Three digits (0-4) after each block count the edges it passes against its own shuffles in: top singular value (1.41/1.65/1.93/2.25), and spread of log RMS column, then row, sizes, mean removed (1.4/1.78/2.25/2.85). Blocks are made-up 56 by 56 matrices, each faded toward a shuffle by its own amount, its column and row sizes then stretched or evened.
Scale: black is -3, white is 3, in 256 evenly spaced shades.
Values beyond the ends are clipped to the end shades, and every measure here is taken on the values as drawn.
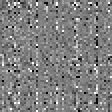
3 4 2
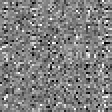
3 3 0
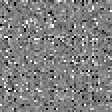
3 1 2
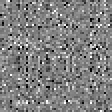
3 2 2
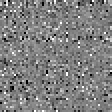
1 2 2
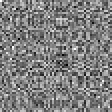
4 0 1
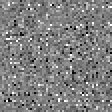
0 2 2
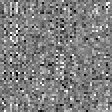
3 3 1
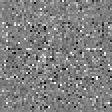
0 0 2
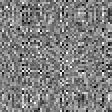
4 3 1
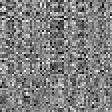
4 0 1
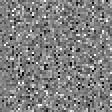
0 2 0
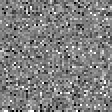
0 0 2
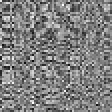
4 3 0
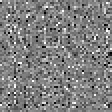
2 2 2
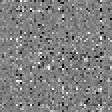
1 3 2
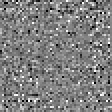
0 2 2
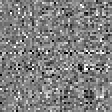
3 1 2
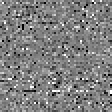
1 0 2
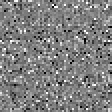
1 0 2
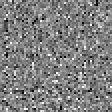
0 2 1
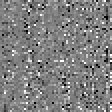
1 3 1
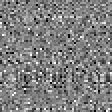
3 0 2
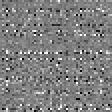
2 2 4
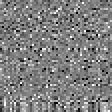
4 0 2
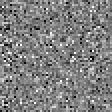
0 2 1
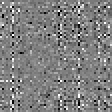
4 4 3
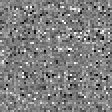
0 0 3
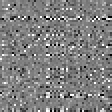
4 1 4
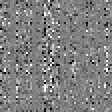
1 4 2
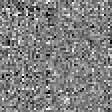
2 3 1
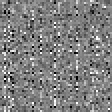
3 4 1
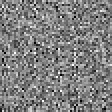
2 2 1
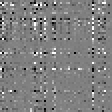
4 4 4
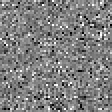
2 0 2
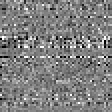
4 2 4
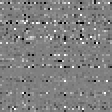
1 1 4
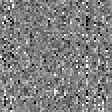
2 3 1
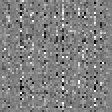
1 4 1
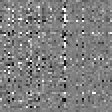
2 4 3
